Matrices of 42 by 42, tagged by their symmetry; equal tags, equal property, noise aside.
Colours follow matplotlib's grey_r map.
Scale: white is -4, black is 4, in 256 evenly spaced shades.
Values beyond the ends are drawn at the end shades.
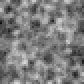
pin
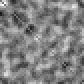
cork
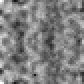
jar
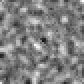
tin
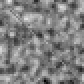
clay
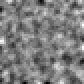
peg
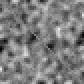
pin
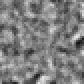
peg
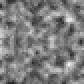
jar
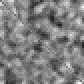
clay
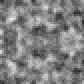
jar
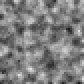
peg
